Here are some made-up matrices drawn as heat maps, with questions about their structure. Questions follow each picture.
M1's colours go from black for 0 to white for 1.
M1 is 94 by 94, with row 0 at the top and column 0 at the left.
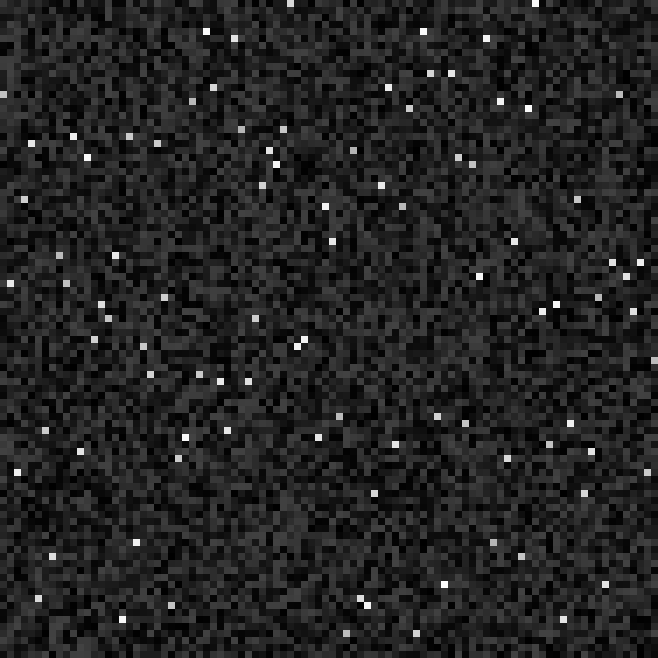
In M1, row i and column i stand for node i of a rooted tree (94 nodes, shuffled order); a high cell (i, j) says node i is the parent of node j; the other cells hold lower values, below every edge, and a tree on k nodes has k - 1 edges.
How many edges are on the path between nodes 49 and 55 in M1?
4
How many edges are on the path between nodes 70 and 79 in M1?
7
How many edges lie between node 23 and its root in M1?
4
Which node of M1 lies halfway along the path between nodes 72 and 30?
22
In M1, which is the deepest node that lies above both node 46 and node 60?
4
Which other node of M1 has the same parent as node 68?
89
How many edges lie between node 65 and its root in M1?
5
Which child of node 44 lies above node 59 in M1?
90
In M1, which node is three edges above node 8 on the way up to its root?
62
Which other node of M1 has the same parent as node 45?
26
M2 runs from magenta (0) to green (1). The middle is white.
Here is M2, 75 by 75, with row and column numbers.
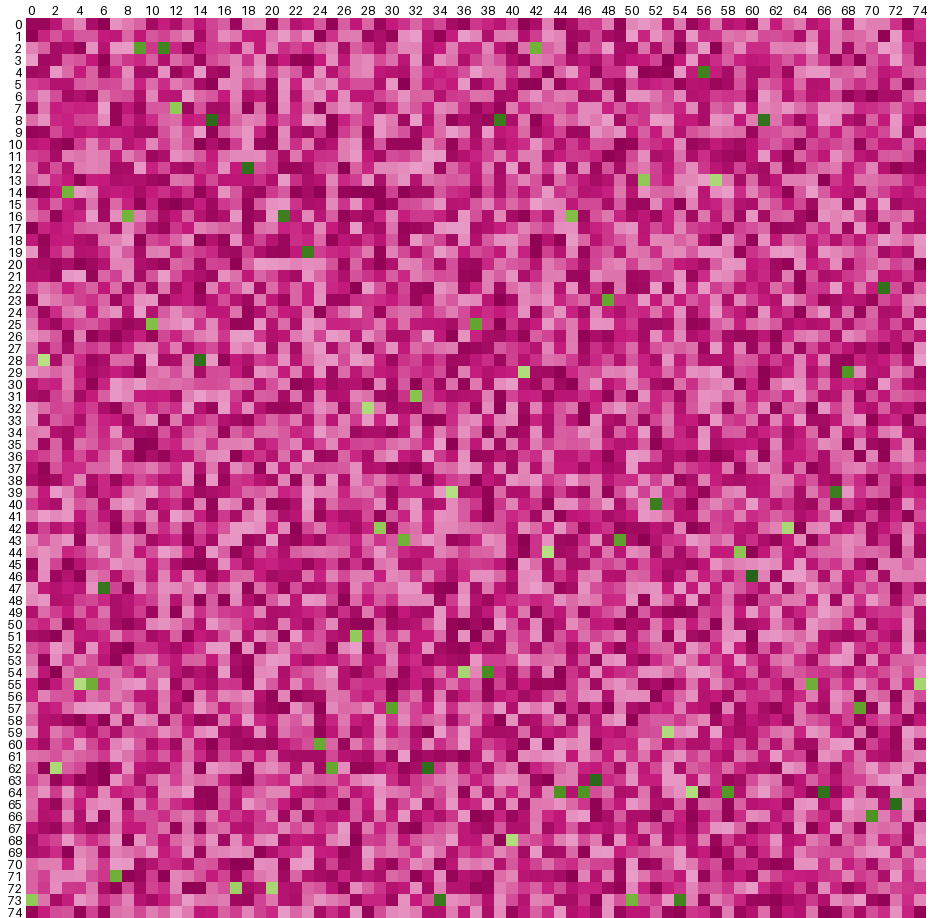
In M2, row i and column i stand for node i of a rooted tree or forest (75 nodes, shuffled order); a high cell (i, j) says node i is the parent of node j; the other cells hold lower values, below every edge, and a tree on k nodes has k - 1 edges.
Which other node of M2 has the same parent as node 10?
37
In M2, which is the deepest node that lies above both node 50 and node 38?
73
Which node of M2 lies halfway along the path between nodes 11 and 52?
29
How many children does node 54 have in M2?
2
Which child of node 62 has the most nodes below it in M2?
2
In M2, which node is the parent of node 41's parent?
42
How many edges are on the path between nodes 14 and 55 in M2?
7
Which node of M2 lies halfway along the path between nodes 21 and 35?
8
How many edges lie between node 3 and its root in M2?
7
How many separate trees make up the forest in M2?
8
